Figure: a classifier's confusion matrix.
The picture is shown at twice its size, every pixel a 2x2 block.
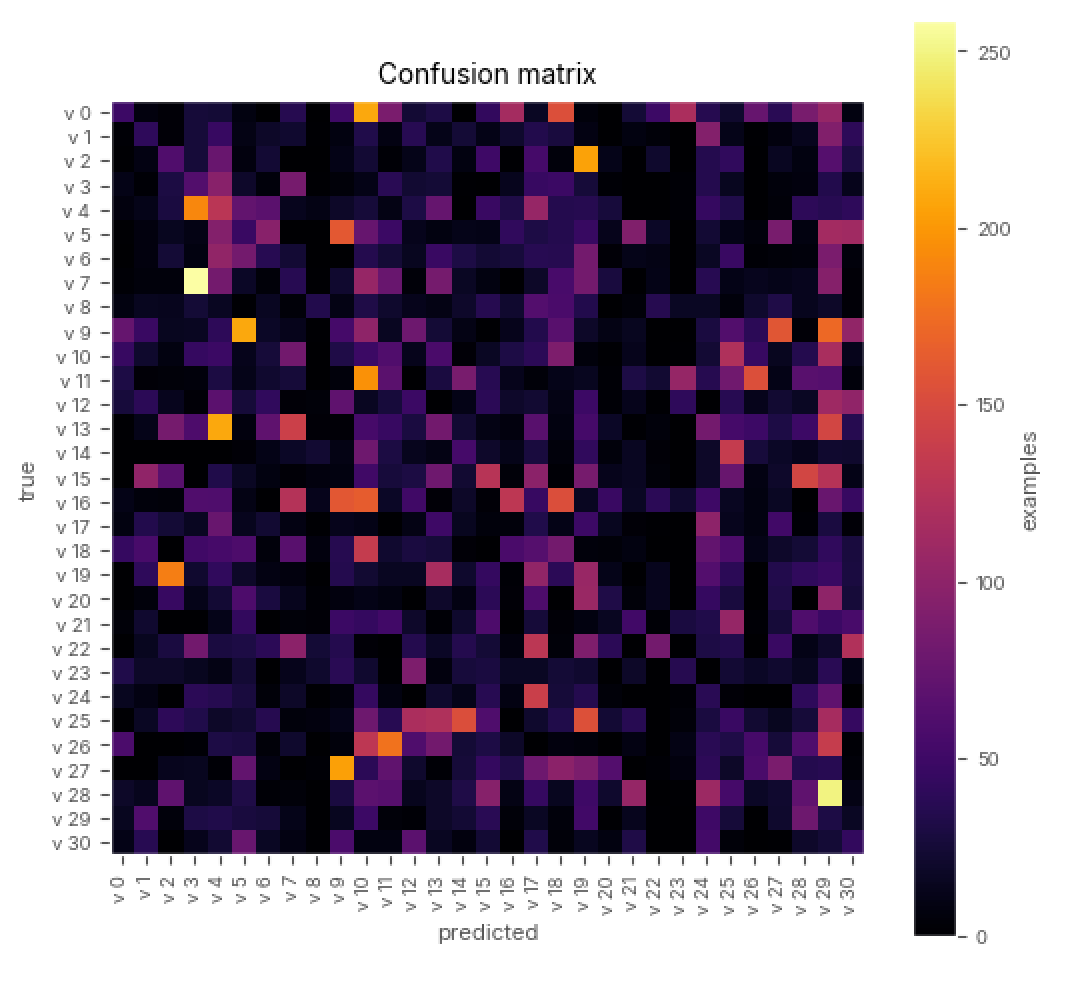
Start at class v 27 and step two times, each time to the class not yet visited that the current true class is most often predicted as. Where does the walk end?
v 5
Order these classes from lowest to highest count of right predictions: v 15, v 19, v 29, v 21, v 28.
v 29, v 21, v 28, v 19, v 15
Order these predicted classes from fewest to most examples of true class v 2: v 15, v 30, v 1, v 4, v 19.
v 1, v 30, v 15, v 4, v 19
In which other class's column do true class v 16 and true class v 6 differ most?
v 9
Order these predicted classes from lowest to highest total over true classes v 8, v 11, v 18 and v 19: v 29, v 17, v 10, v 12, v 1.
v 12, v 1, v 29, v 17, v 10
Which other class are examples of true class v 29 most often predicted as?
v 28
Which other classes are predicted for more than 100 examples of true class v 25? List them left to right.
v 12, v 13, v 14, v 19, v 29
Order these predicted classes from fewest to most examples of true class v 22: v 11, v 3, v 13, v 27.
v 11, v 13, v 27, v 3
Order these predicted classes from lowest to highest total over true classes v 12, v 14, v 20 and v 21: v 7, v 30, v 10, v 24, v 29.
v 7, v 24, v 10, v 30, v 29
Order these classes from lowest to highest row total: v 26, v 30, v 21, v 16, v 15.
v 30, v 21, v 26, v 15, v 16
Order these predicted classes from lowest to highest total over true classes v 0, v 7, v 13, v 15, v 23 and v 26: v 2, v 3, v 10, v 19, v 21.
v 21, v 2, v 19, v 3, v 10
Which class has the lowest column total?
v 8
